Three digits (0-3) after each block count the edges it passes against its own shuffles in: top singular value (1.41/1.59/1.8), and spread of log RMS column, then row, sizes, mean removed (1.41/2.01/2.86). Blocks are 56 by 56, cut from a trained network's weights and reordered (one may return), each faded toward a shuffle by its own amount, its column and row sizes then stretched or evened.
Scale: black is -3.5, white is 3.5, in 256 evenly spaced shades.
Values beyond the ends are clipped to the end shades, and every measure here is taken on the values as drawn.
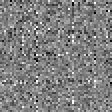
1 2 1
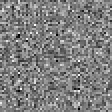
2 1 1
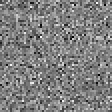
2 1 1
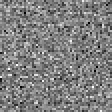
0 0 1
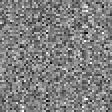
3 1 0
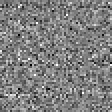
1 1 1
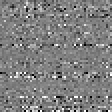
2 1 3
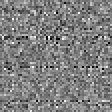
3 0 2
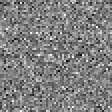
1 0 1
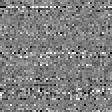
2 0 3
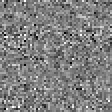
0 1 2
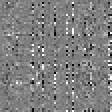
3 3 2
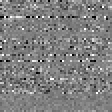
2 0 3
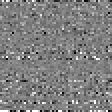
2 0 3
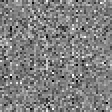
1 2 1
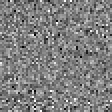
1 1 1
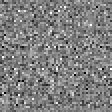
0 0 2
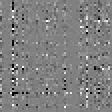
2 3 2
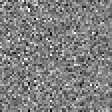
1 1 1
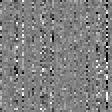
2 3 0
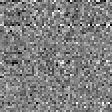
3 0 2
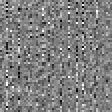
2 3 0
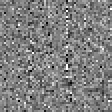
0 2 0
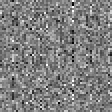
3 2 0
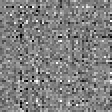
2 2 2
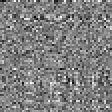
3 0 2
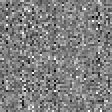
1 2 0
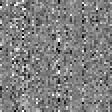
0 3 0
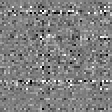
1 1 3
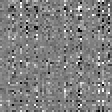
2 3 2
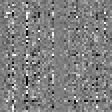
2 3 1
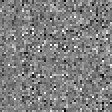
0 2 1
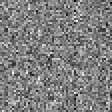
2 1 0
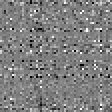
1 2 3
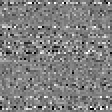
0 0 3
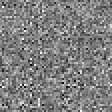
1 1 1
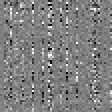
2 3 1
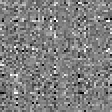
1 2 2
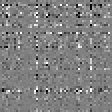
2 2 3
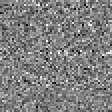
1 0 2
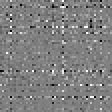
3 1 3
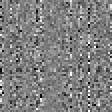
2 3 0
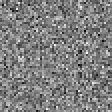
2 1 0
